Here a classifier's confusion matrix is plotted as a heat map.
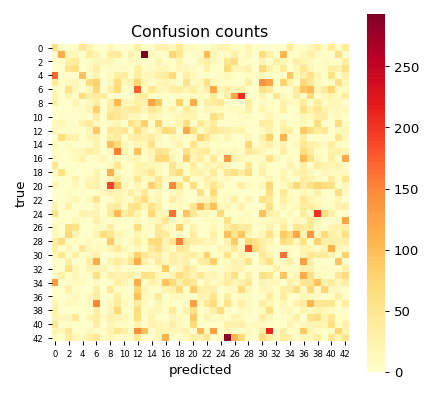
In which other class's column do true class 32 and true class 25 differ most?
42
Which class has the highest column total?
12
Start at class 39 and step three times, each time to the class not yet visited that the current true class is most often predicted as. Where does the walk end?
14
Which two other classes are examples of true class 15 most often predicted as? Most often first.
9, 12
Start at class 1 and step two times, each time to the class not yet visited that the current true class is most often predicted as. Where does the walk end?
33
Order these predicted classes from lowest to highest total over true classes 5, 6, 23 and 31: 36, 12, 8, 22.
8, 22, 36, 12
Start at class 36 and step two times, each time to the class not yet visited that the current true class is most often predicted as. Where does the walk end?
19
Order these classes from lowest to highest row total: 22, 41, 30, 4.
22, 4, 30, 41
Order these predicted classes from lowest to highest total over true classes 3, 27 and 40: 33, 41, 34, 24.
24, 41, 34, 33
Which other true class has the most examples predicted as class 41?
31
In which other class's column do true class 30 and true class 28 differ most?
18
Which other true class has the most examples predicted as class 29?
28
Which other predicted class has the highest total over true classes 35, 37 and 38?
20
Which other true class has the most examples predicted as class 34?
4
